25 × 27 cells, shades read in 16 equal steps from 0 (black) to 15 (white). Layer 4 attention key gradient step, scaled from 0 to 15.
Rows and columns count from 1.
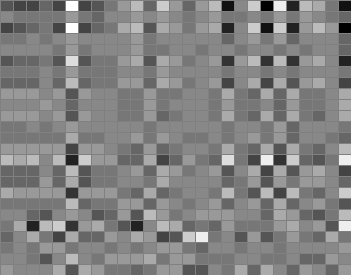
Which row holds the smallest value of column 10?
21
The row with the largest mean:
15
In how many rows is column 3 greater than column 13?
8
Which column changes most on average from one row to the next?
6
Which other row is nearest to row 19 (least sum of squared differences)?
13
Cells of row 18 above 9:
6
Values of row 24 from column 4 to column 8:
5 8 11 8 7
